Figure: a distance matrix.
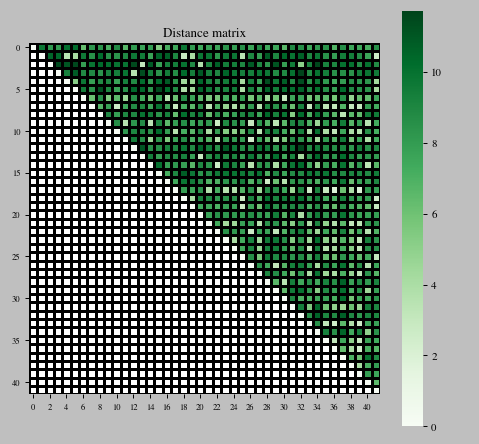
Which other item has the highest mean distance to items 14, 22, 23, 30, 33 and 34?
2
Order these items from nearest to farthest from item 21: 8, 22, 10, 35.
10, 35, 8, 22
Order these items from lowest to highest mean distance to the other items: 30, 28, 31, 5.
30, 31, 28, 5
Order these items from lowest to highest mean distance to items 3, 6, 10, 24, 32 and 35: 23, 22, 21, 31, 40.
21, 23, 31, 22, 40
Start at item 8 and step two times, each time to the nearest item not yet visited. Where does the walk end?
31
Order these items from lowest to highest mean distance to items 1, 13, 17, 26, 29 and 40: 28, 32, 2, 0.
0, 28, 32, 2
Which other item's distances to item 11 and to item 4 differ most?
26
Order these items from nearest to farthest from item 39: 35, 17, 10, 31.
17, 35, 10, 31
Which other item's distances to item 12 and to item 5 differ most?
3
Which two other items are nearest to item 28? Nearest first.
16, 30
